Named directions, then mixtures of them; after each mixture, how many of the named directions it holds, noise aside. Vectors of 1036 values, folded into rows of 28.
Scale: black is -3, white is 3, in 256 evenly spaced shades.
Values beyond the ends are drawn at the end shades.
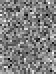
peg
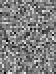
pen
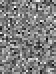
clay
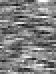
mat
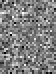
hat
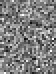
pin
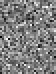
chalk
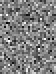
four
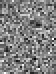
one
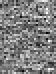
three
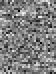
four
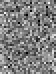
one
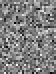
three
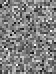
four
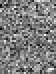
four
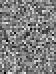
one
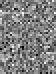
three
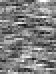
one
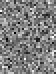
two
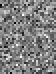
four
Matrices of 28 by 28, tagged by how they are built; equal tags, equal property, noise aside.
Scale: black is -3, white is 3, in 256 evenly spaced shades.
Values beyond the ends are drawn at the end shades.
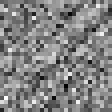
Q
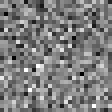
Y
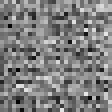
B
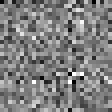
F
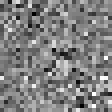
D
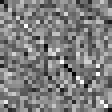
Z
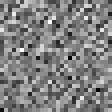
Q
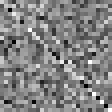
Z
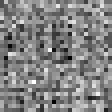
B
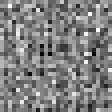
B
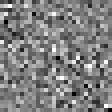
D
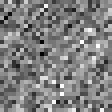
Q
